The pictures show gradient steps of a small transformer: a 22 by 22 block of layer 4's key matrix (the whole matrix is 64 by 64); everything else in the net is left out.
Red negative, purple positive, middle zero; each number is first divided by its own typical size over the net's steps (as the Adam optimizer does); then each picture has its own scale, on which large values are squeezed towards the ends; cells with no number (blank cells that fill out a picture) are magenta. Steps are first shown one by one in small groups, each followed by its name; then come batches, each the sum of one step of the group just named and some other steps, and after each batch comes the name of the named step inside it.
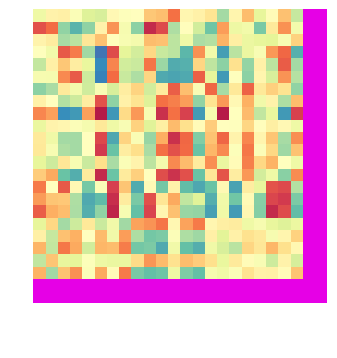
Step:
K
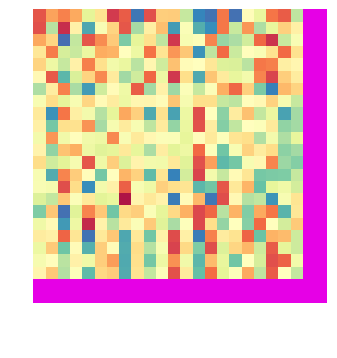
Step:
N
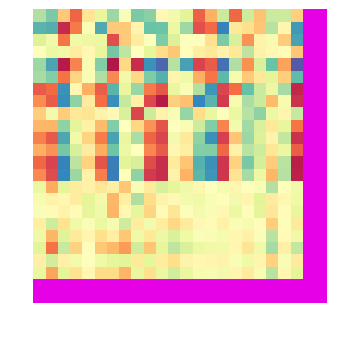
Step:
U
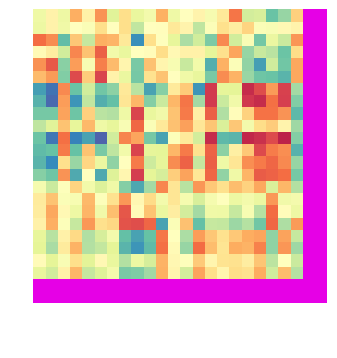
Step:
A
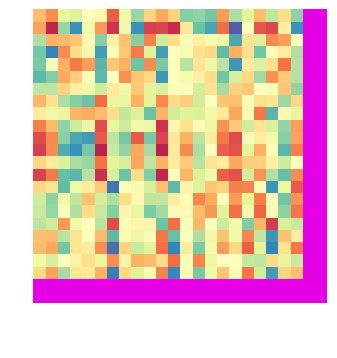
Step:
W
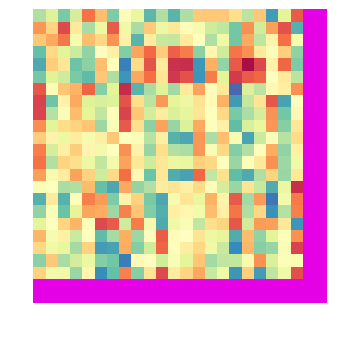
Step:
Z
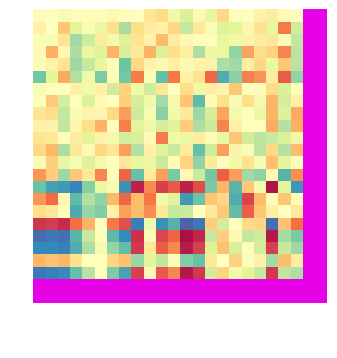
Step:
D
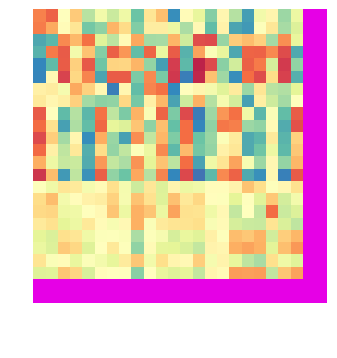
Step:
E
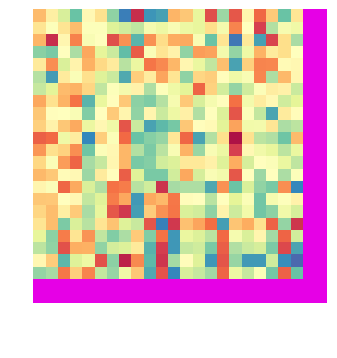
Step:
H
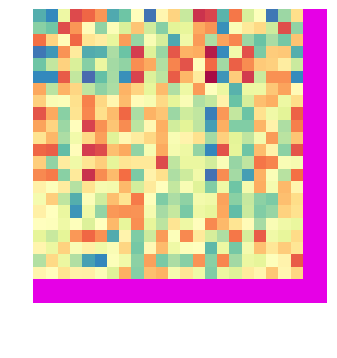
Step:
Z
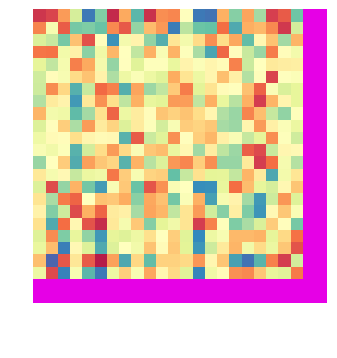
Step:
N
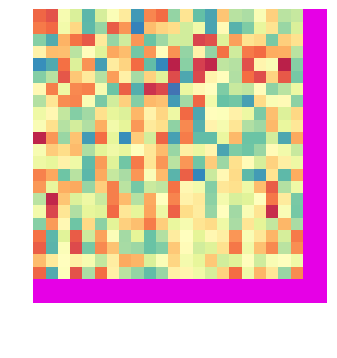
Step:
E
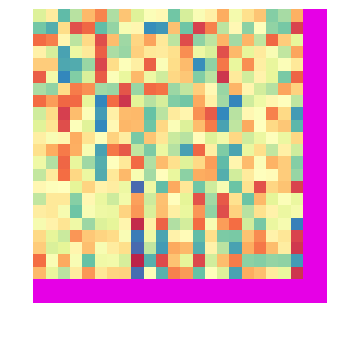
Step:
Z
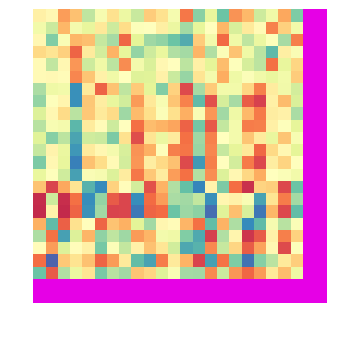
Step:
A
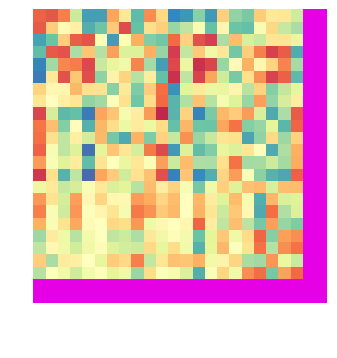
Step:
E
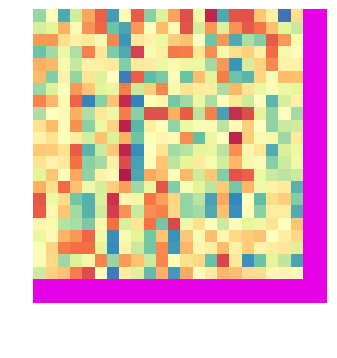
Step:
H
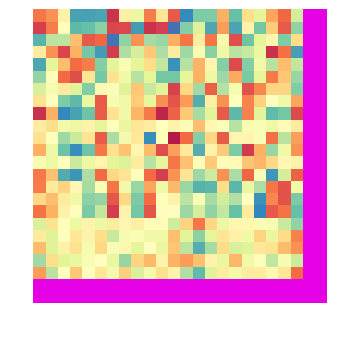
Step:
K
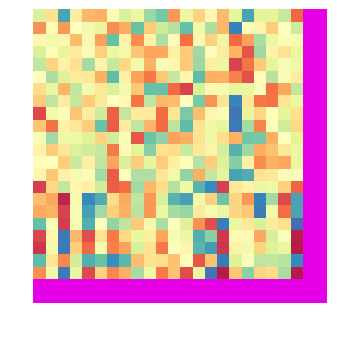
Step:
Z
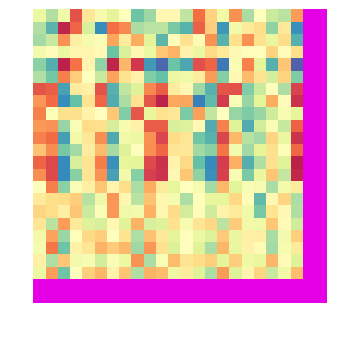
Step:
U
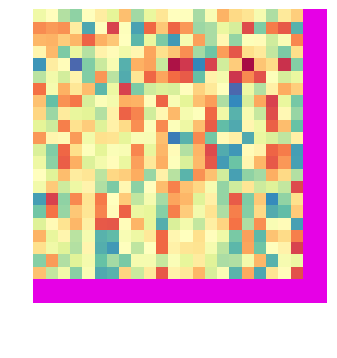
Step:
Z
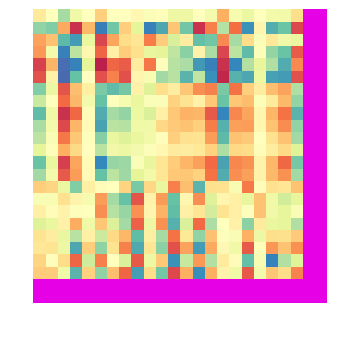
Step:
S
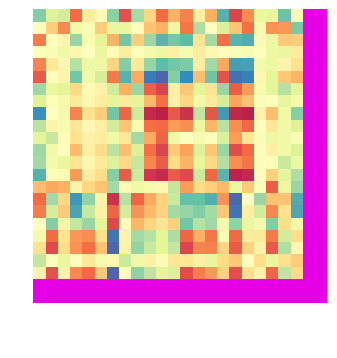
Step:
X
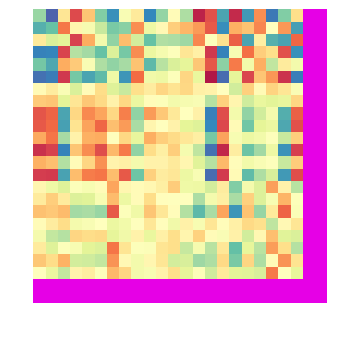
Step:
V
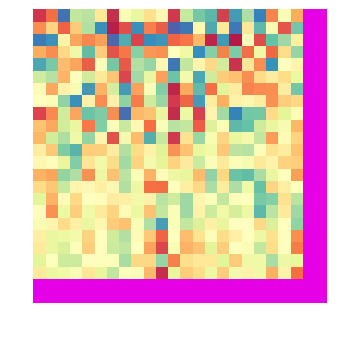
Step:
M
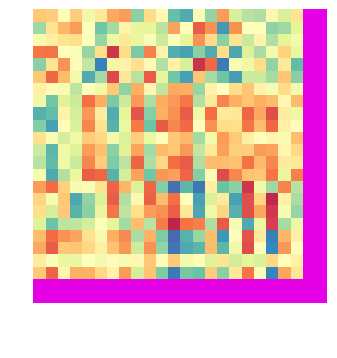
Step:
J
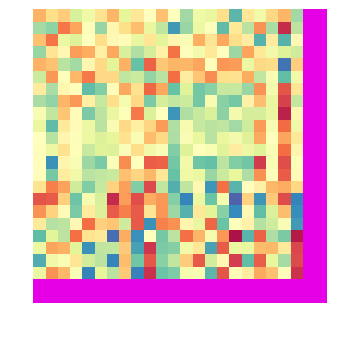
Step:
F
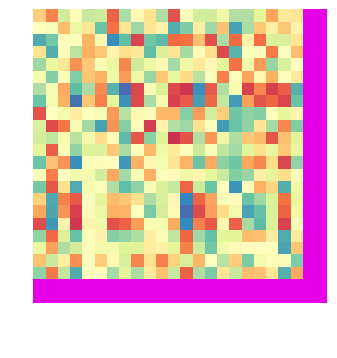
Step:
M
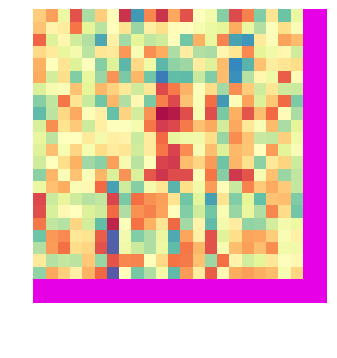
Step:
X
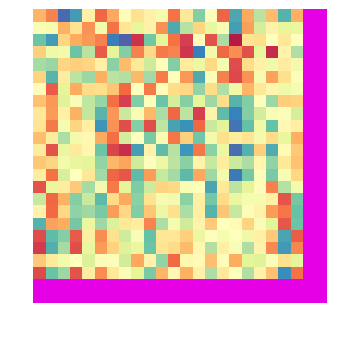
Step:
M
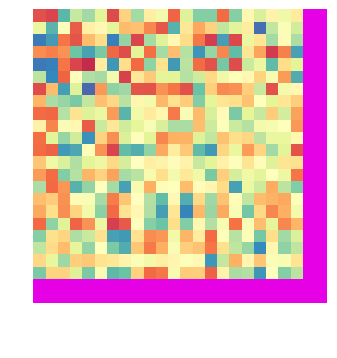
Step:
M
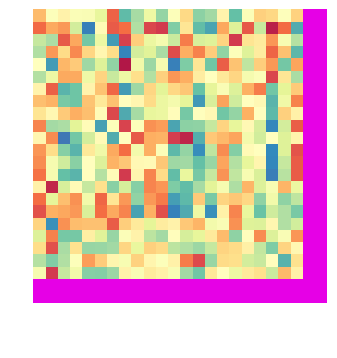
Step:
M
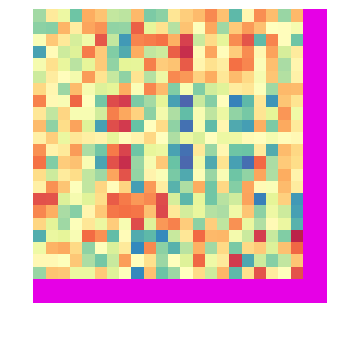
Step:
F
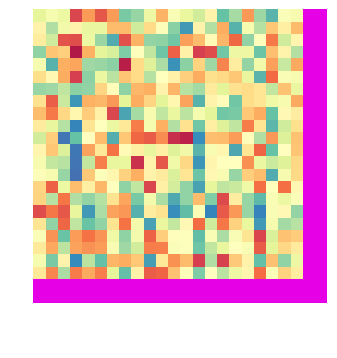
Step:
M
